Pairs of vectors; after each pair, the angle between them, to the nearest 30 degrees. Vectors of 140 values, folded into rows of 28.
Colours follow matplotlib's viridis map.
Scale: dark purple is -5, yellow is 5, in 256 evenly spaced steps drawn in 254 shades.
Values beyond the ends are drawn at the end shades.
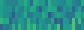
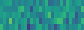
120 degrees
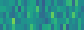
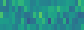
90 degrees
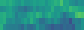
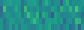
90 degrees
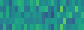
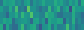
120 degrees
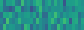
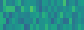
150 degrees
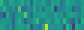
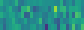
120 degrees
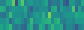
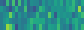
60 degrees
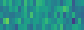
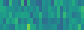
120 degrees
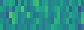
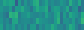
30 degrees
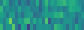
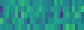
120 degrees
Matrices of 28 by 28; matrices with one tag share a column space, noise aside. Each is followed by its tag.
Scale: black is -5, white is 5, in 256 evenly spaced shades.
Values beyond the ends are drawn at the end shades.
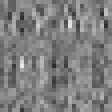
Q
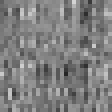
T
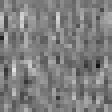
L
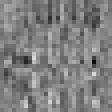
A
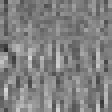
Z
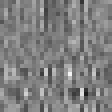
T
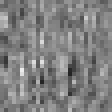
L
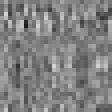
Q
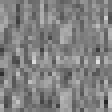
A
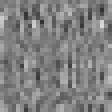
Q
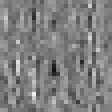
L
